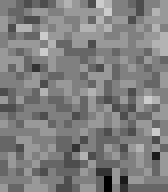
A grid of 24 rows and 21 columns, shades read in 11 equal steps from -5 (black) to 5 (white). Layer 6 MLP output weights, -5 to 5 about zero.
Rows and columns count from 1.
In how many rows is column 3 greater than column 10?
7
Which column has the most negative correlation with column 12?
2
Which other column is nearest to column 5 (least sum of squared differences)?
4
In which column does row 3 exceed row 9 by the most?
13
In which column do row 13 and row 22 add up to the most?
19
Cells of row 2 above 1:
2
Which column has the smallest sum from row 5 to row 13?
15
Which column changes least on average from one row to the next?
9
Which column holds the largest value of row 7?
6
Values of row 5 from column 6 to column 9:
3 1 1 0
